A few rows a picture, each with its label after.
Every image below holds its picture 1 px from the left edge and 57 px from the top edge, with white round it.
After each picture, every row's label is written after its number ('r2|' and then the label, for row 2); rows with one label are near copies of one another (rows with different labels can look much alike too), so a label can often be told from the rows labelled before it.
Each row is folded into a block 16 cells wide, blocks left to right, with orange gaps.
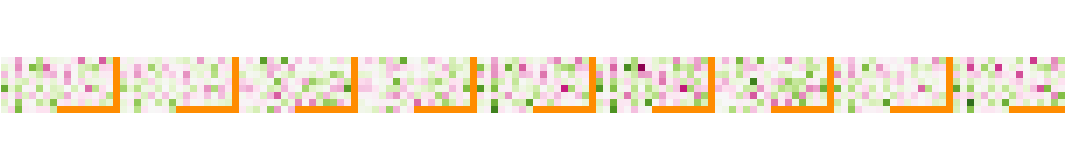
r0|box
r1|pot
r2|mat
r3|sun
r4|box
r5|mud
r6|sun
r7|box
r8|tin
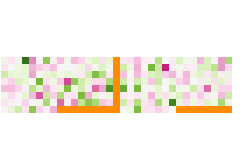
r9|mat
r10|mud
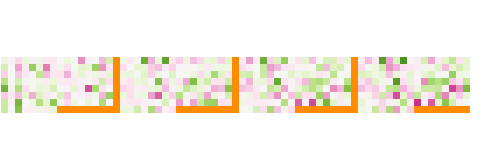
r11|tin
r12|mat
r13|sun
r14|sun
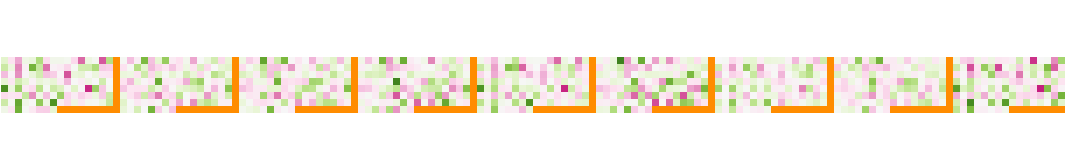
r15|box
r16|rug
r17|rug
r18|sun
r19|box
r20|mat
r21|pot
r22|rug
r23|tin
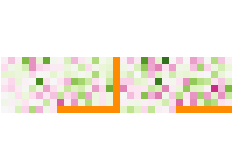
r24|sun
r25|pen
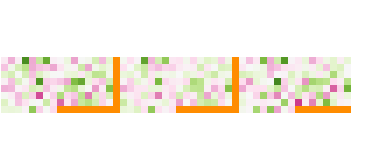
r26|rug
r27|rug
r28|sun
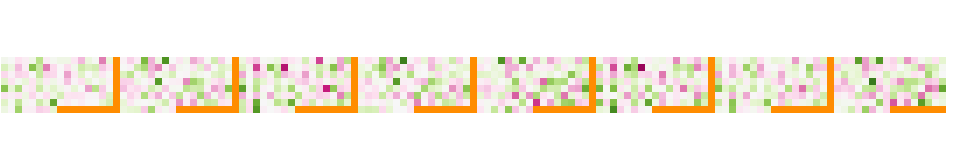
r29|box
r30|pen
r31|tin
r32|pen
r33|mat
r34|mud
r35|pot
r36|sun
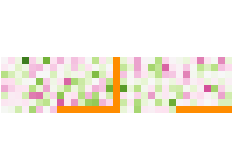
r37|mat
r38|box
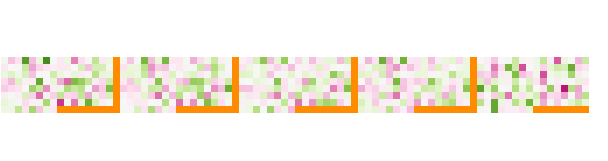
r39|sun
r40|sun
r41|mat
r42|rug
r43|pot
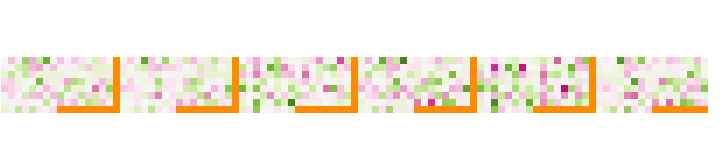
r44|pen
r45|rug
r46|box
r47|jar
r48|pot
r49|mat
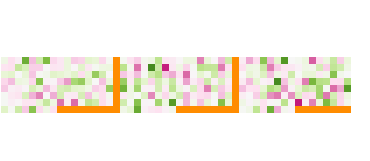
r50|jar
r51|mud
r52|sun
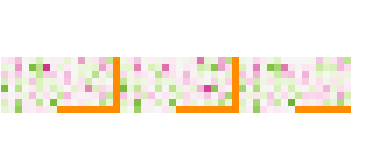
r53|mud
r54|tin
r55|mud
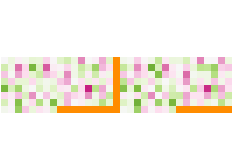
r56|pot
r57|pot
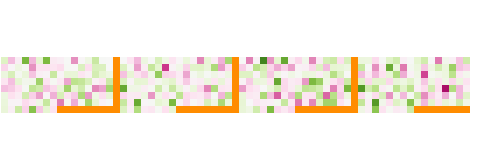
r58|sun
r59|tin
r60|rug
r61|pot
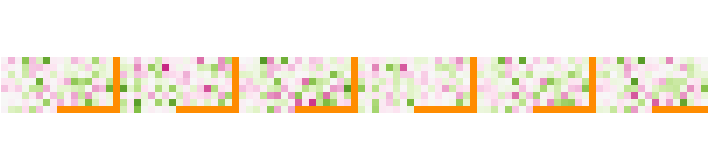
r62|sun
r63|tin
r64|mat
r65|mud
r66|mat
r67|sun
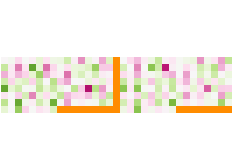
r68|pot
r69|mud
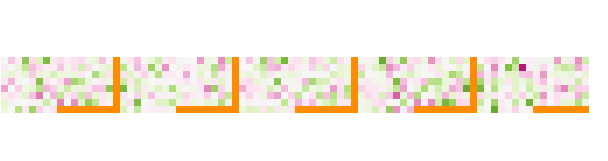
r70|jar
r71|tin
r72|pen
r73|mat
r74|mud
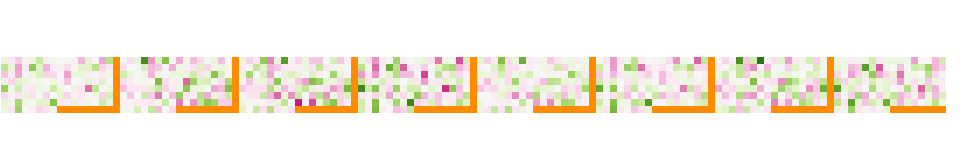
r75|box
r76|mat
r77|jar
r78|box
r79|jar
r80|box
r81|pen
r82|pot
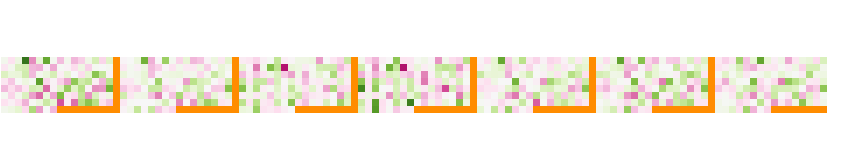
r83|mat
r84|mat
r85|mud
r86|mud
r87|mat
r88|mat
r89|sun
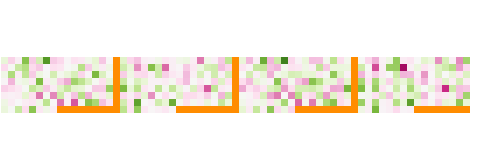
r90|jar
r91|tin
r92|jar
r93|mud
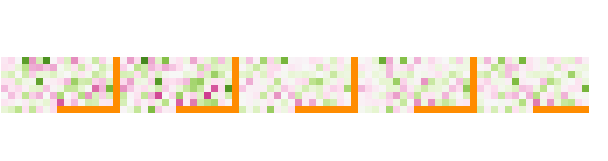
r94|pen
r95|rug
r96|jar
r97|mat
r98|jar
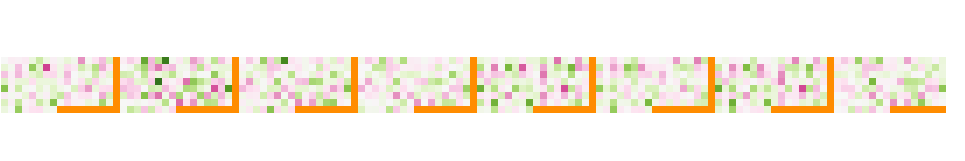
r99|mud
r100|pen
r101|jar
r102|jar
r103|pot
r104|box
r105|pot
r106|sun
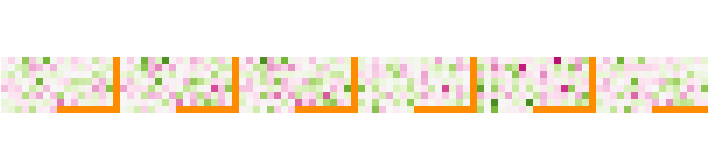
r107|pen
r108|pen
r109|rug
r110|pot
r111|tin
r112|rug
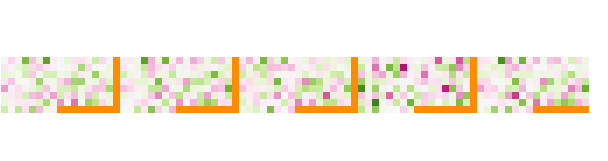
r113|jar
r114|mat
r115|rug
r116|tin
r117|mat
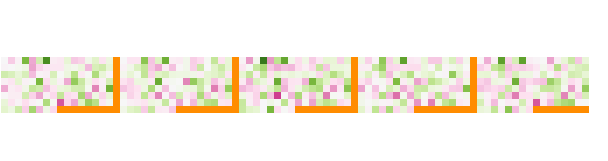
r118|sun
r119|pen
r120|rug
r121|jar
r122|rug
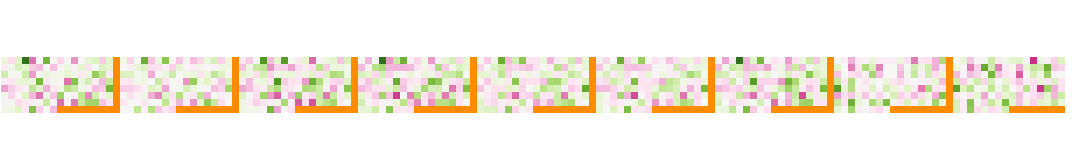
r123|mat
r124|mat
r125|rug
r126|rug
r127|rug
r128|rug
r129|rug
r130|tin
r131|pot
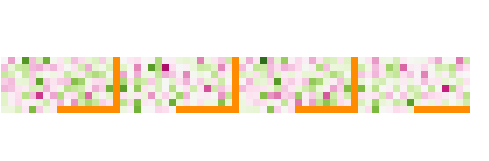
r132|rug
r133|mud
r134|rug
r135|box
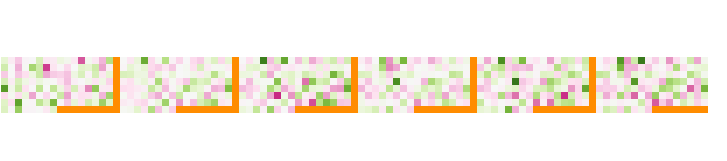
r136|tin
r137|mat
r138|mat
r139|pen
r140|rug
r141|pen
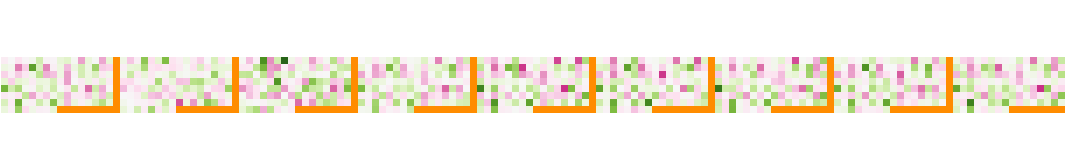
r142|pot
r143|jar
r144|pen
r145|pot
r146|tin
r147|box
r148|tin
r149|pot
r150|tin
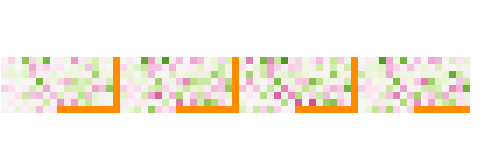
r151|sun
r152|mat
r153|jar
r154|mat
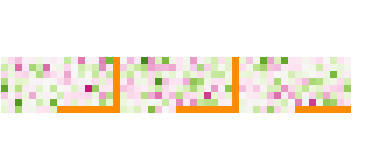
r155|tin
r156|rug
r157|jar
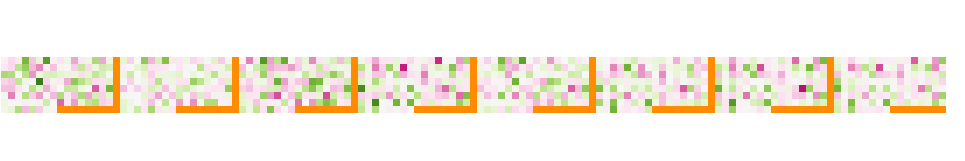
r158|pen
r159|jar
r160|rug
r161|tin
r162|pen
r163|pot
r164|tin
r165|tin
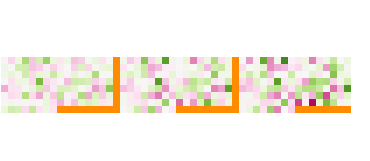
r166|pen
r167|sun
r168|sun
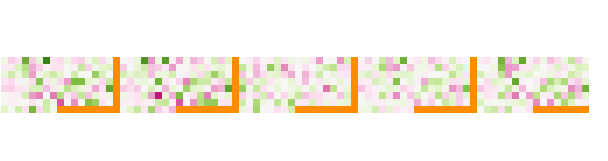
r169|jar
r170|mat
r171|box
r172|pen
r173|pen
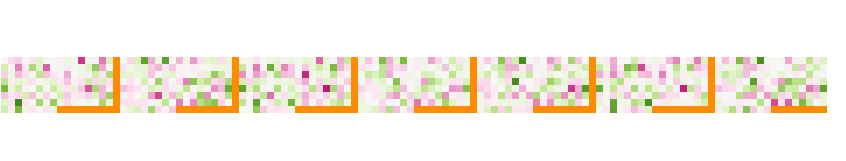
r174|tin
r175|mat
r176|pot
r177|sun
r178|pen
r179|box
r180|sun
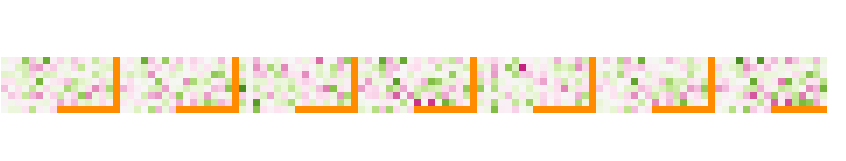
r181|pen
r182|mat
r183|tin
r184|jar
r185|mud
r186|sun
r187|mat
